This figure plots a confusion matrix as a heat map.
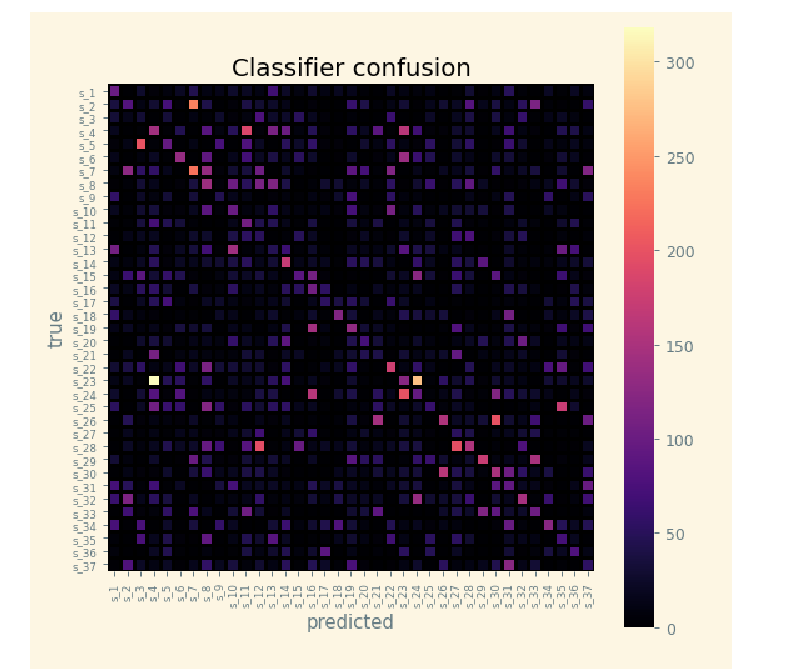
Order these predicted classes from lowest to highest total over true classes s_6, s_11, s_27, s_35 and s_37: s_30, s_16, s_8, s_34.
s_34, s_30, s_16, s_8
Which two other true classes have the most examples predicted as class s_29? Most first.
s_33, s_14
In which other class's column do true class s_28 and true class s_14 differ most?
s_12
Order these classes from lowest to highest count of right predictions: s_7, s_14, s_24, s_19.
s_24, s_19, s_14, s_7
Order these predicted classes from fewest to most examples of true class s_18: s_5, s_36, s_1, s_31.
s_5, s_36, s_1, s_31
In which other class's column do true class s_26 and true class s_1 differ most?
s_30
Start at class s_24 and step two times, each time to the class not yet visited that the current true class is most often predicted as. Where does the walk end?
s_4
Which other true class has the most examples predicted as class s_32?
s_20
